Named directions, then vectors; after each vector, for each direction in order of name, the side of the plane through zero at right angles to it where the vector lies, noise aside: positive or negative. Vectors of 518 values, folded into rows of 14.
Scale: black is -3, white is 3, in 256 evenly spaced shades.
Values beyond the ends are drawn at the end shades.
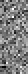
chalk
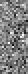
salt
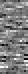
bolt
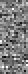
positive, positive, positive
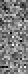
negative, positive, negative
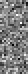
negative, negative, positive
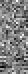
negative, positive, positive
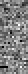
negative, positive, negative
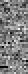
negative, positive, negative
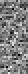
negative, negative, negative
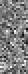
positive, negative, negative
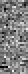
negative, positive, negative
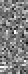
positive, negative, negative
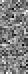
negative, negative, negative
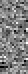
negative, positive, positive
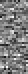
positive, positive, positive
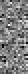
positive, positive, negative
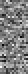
positive, positive, negative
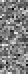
negative, negative, negative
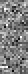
positive, negative, positive
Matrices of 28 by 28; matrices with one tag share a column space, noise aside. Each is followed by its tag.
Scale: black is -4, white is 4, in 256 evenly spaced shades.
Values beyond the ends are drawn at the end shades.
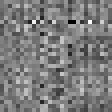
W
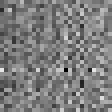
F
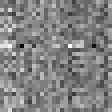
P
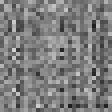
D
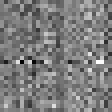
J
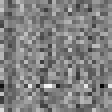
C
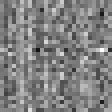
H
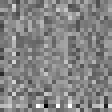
D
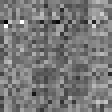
W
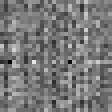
J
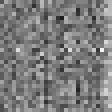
H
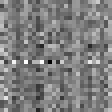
J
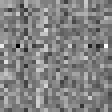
P
